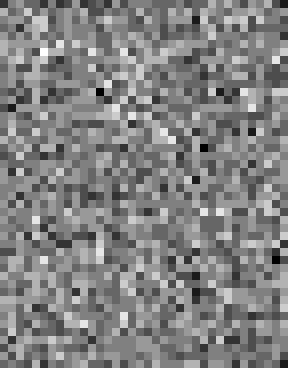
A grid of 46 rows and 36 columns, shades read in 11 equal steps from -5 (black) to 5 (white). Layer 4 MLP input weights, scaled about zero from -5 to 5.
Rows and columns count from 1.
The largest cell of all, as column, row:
6, 7
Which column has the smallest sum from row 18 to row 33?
15
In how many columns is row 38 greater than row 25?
23
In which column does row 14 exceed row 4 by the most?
32
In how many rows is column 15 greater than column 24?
17
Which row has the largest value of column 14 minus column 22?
11
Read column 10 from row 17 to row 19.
1 -1 2
